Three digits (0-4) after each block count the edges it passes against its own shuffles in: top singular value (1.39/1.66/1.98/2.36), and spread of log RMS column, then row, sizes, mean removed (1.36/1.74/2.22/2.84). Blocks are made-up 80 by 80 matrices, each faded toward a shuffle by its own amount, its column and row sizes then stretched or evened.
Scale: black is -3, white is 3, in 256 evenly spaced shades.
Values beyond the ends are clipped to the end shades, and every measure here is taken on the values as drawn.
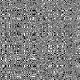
4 3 3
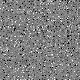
2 0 2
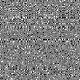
4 0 3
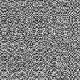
4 1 1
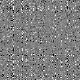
3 4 3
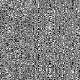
3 3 0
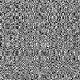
4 2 1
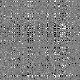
4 4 4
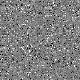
2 1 2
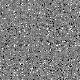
0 1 2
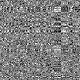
4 0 3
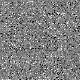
1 2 2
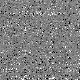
1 2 3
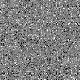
3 0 1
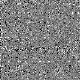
0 3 3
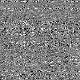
0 1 4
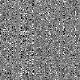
2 4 2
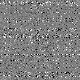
1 2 4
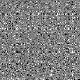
3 2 3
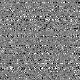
2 1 4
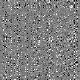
2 4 2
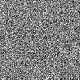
2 0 0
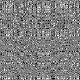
4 0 3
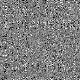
2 2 2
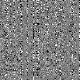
2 4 2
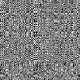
4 3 2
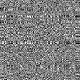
4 1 3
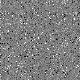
1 2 2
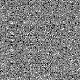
3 1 0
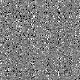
2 3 2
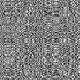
4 0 1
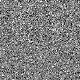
1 1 1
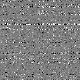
2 2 4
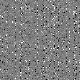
2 4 0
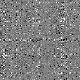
3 3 3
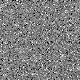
2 0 1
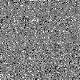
0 0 3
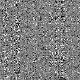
2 4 1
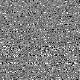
0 1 4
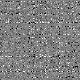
2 3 4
